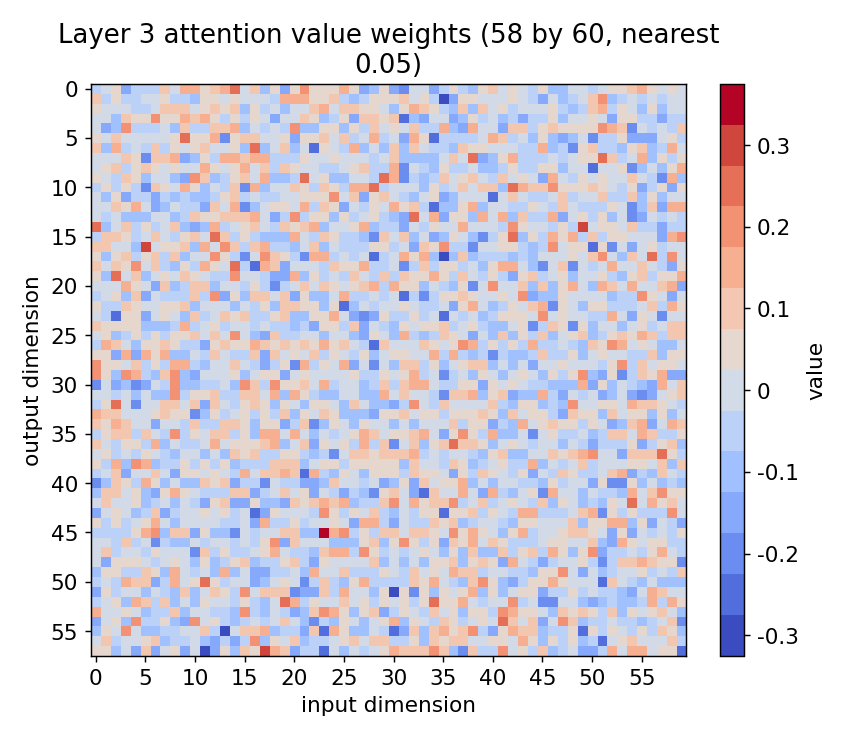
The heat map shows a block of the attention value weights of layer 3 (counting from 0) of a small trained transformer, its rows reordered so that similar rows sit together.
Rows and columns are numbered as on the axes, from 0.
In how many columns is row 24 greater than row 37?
22
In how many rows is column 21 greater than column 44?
27
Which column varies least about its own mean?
1
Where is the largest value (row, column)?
45, 23
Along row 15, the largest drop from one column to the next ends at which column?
43
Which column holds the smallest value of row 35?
44
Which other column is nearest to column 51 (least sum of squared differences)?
7
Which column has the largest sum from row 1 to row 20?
14
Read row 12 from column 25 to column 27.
-0.15 0 -0.05
